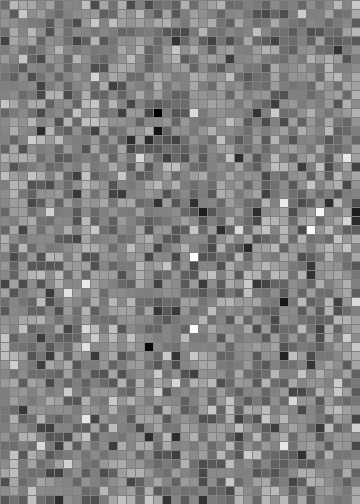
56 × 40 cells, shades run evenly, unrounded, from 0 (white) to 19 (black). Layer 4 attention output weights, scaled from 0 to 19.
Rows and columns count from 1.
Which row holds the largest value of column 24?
5
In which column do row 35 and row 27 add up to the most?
20
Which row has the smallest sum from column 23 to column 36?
31
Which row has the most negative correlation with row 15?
33
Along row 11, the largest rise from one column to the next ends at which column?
8
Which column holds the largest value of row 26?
25
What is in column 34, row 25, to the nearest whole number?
7
